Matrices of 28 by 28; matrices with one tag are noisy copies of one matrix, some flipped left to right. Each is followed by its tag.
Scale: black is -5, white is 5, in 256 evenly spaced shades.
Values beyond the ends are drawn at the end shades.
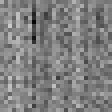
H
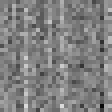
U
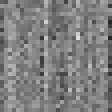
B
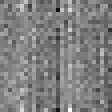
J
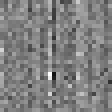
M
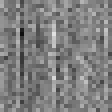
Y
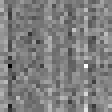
U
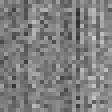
H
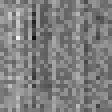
H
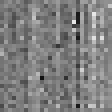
H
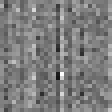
M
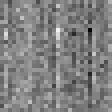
Y
